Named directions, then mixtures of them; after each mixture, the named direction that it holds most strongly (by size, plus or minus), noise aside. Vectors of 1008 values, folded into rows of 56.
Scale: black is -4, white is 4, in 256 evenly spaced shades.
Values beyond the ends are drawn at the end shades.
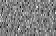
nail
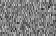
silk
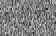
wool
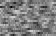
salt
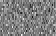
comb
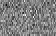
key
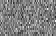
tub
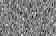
comb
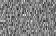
key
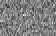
key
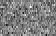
comb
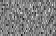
comb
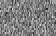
wool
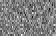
comb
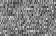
tub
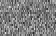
wool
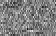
key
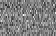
key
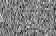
nail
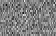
key
